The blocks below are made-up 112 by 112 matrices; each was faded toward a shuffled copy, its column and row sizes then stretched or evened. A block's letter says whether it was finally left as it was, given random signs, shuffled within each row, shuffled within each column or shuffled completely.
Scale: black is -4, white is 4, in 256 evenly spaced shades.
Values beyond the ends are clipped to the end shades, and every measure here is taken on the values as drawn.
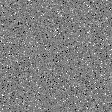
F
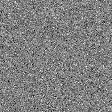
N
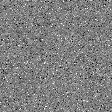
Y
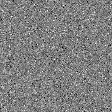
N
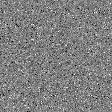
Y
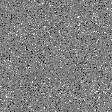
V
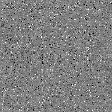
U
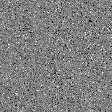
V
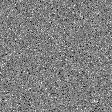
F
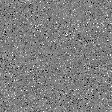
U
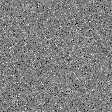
F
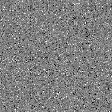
U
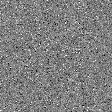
N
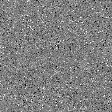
V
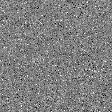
V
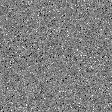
Y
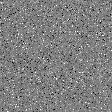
Y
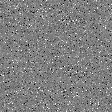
Y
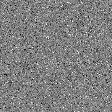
Y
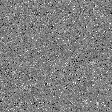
Y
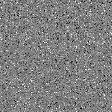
U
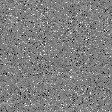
V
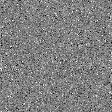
V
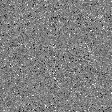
V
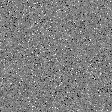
F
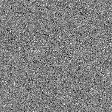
V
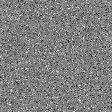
Y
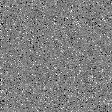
U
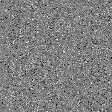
N
